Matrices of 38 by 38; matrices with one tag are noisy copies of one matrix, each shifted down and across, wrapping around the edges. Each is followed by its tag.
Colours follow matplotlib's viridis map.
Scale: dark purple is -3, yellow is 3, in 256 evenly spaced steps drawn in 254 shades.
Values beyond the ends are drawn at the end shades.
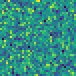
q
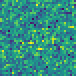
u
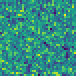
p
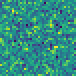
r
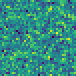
p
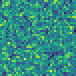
r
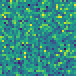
u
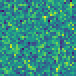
r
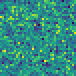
u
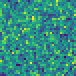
r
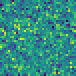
u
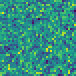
p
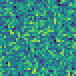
u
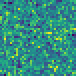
u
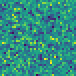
p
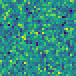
r
